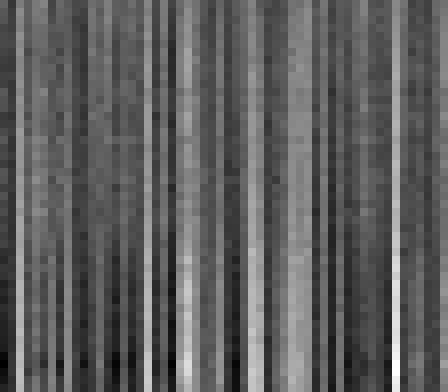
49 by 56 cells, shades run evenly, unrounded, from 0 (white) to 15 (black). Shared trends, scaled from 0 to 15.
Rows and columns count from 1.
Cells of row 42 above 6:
49
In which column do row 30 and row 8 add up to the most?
22
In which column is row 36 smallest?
50
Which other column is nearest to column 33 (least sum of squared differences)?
37
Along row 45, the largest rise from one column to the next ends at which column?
51
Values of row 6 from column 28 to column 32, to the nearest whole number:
8 11 10 9 7
